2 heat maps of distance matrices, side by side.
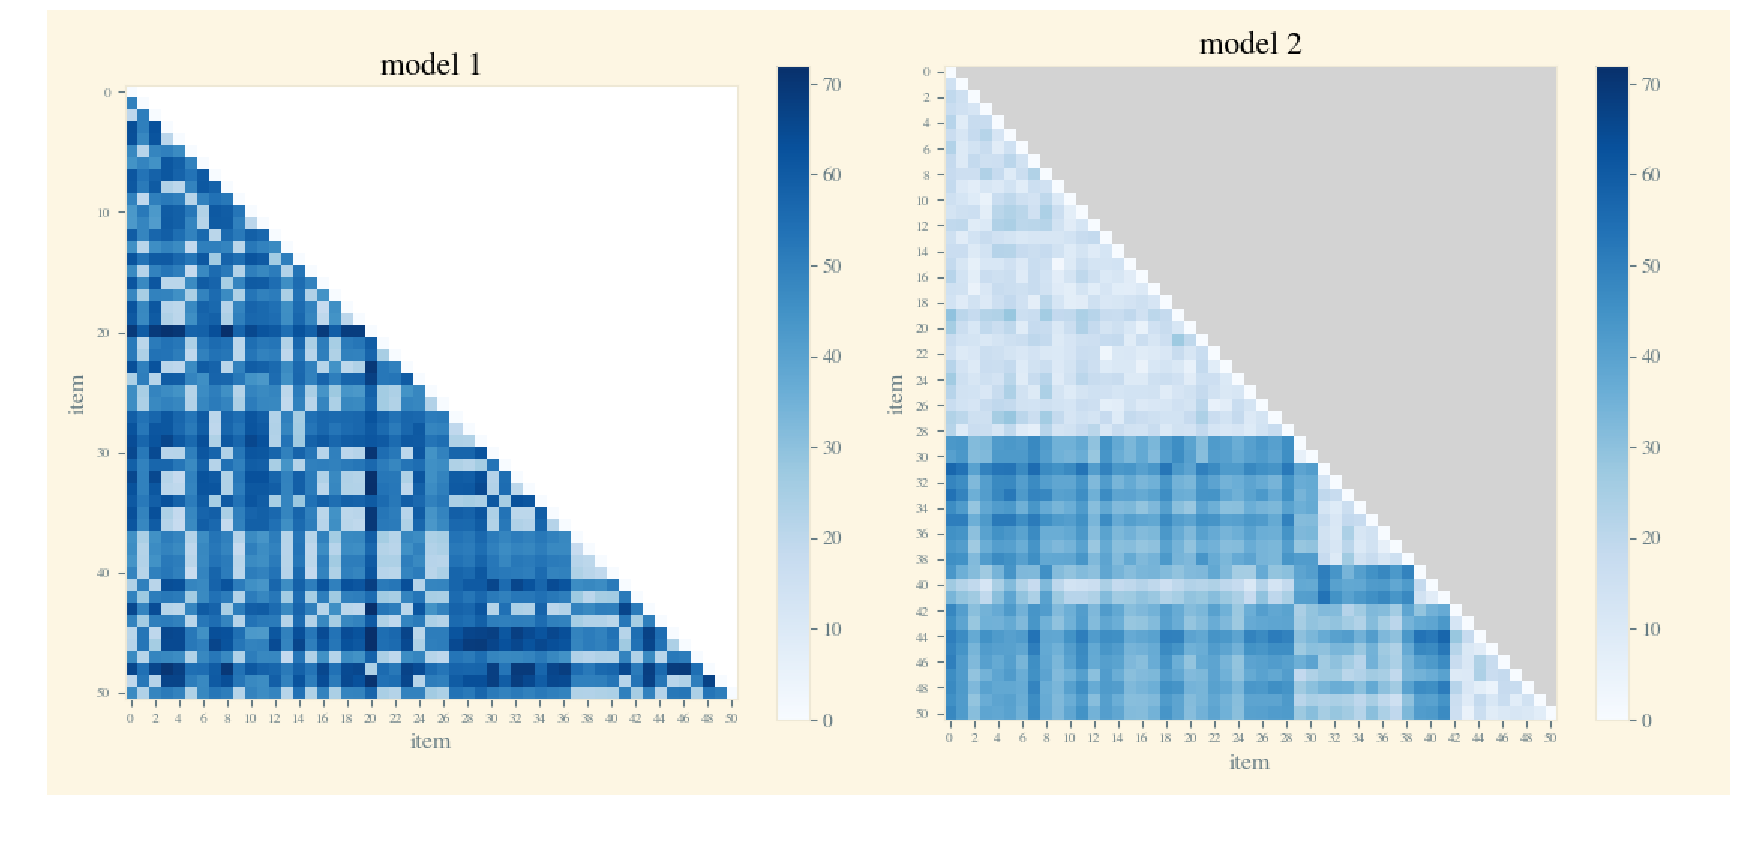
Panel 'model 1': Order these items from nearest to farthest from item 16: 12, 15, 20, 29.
15, 12, 29, 20
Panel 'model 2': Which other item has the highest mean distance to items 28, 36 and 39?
44
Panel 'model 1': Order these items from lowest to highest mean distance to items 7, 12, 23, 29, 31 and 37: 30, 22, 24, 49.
22, 30, 24, 49
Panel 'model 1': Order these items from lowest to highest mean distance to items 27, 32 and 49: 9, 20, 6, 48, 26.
26, 9, 6, 48, 20
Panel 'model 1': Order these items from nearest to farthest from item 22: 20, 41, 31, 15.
15, 31, 41, 20
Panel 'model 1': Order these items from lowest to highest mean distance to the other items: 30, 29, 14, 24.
30, 24, 14, 29
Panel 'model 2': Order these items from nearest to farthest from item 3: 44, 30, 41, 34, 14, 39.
14, 41, 39, 30, 34, 44
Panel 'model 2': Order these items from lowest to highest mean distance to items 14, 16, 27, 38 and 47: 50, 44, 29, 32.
32, 50, 29, 44
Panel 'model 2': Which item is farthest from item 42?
0
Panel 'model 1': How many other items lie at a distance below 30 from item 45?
6
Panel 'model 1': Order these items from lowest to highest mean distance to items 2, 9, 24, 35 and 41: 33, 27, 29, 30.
33, 30, 27, 29
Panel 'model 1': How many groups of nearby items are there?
6
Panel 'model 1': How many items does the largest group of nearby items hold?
18
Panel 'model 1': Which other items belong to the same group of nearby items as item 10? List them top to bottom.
6, 11
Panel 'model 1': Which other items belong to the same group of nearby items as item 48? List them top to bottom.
20
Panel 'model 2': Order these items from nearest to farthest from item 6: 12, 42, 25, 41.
25, 12, 41, 42
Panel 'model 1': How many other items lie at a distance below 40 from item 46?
6
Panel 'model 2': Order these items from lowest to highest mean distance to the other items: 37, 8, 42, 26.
26, 8, 37, 42
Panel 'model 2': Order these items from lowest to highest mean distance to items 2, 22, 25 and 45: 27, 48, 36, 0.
27, 0, 48, 36
